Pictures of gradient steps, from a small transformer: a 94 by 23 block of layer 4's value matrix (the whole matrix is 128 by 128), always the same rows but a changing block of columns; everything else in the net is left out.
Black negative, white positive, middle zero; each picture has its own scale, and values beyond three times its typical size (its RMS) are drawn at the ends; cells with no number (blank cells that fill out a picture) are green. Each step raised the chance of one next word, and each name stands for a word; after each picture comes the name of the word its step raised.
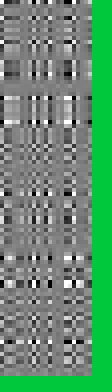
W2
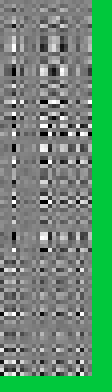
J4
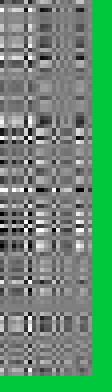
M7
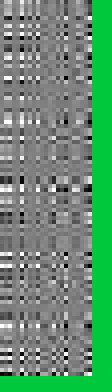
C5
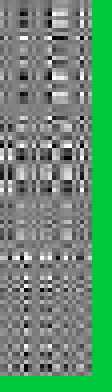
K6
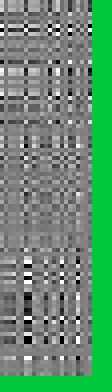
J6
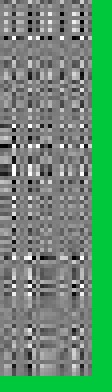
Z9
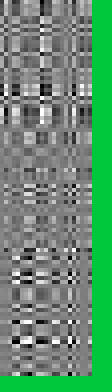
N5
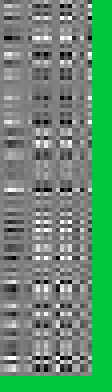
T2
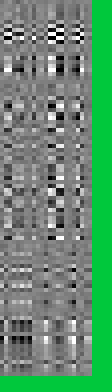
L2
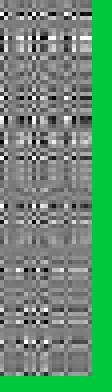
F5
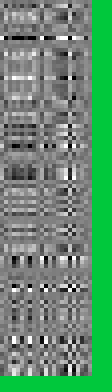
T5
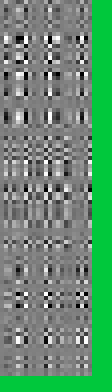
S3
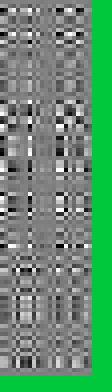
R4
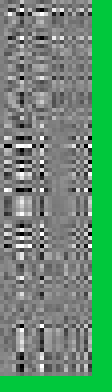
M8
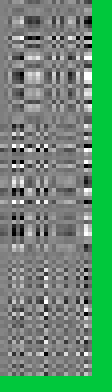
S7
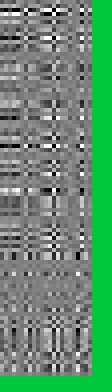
M8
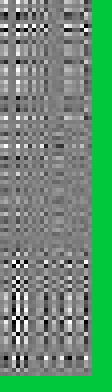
J6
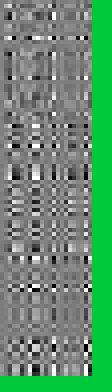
T5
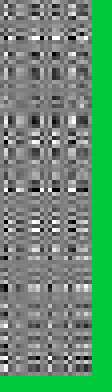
T2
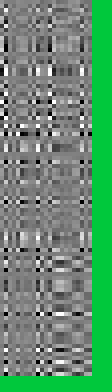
J4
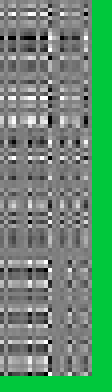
F5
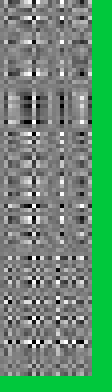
W2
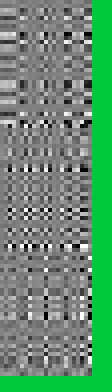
R4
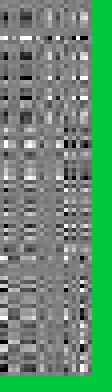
T5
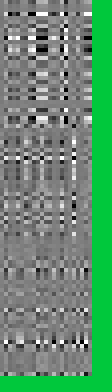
F5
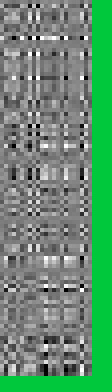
T5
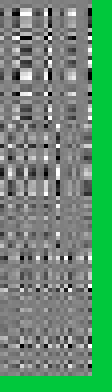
K6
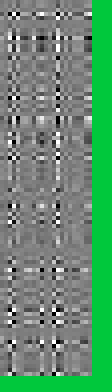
F5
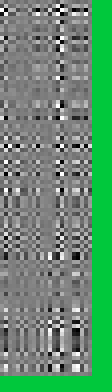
M8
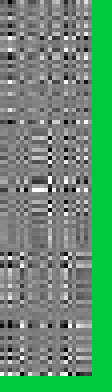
C5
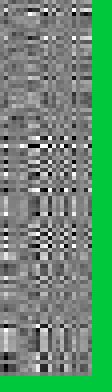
M8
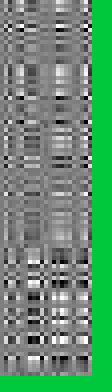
J6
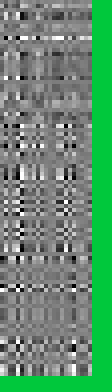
T5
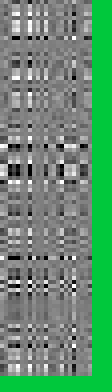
Z9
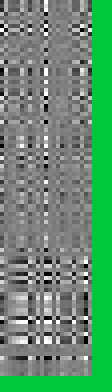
J6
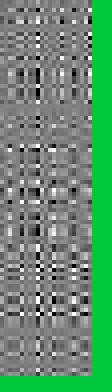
S7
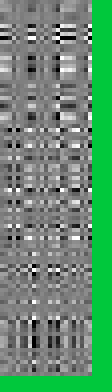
L2
